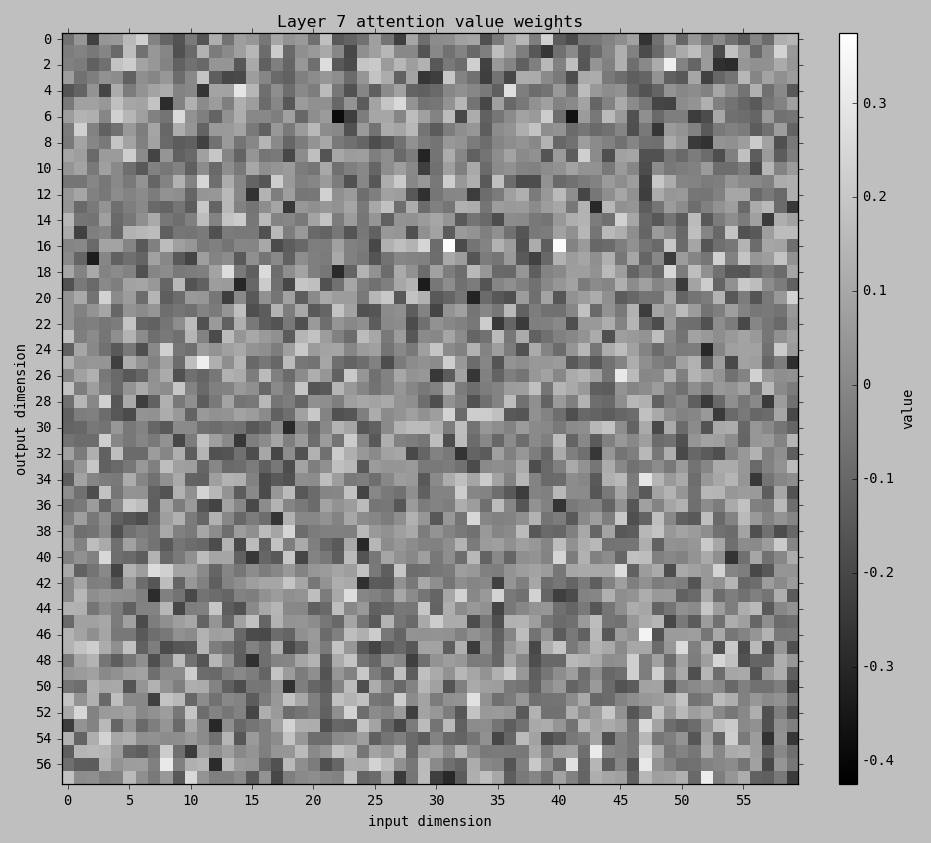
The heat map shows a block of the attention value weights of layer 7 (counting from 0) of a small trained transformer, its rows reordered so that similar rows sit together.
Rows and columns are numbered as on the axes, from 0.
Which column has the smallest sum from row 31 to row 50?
14
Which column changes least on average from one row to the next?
34
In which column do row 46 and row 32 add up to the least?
15
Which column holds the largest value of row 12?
21
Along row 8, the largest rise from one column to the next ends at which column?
53
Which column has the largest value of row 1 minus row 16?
17
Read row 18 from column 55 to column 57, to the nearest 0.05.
-0.15 -0.1 -0.05
